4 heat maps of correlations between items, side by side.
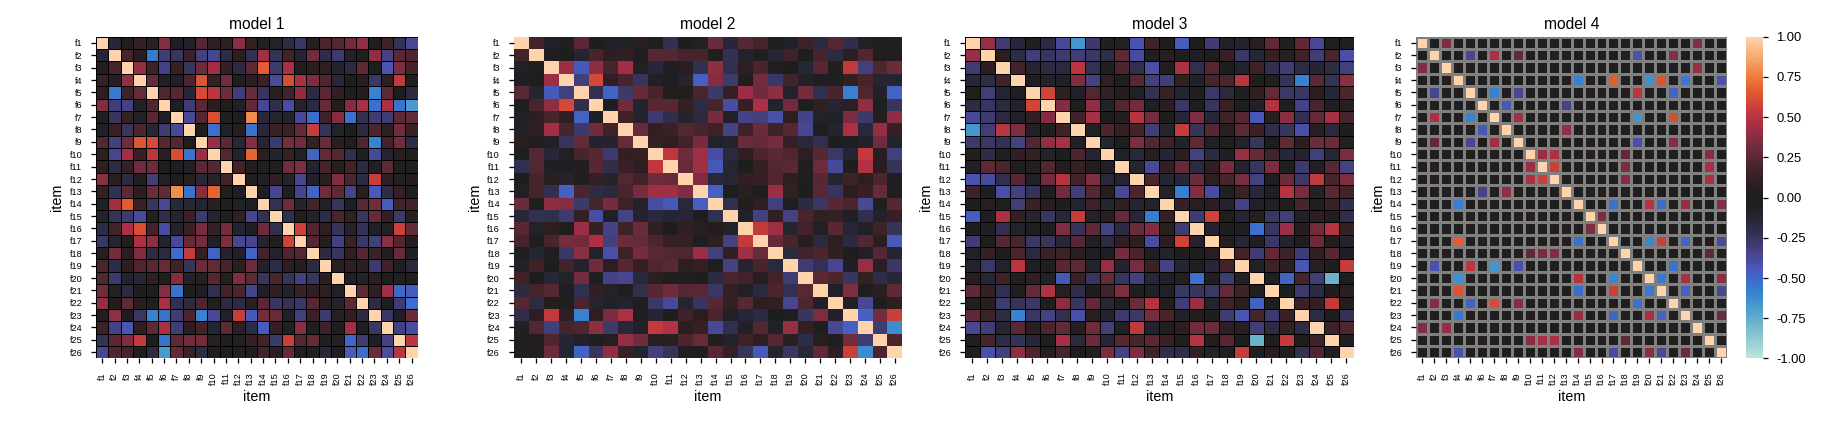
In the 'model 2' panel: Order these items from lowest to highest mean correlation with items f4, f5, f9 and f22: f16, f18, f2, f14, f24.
f2, f24, f14, f18, f16
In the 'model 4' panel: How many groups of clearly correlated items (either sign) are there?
6
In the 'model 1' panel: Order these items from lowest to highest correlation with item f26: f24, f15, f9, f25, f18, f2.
f24, f9, f18, f15, f2, f25
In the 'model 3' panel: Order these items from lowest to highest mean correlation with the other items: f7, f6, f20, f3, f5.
f20, f3, f5, f6, f7
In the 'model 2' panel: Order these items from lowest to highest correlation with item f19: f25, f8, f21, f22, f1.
f22, f21, f1, f25, f8
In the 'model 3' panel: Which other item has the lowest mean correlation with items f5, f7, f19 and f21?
f23
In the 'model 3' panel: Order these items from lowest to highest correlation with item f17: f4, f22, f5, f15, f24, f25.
f5, f22, f25, f4, f24, f15
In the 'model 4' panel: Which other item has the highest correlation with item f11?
f12
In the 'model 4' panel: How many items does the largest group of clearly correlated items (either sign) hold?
7
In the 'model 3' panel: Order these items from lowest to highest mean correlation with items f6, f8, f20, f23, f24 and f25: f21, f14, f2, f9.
f2, f21, f14, f9
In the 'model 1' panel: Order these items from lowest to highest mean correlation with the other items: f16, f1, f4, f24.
f24, f1, f16, f4
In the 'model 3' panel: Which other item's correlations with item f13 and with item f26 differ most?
f4
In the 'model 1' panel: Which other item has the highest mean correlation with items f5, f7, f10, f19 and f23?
f13
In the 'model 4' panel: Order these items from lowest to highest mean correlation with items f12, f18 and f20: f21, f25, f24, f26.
f21, f24, f26, f25
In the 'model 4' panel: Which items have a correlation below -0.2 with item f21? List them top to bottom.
f14, f20, f23, f26
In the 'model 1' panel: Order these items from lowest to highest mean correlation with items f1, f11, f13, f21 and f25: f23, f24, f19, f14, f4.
f23, f14, f24, f19, f4
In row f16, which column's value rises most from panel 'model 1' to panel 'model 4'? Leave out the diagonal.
f15
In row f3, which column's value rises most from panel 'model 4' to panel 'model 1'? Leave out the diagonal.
f14
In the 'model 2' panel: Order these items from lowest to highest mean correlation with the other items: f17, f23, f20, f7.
f7, f20, f23, f17
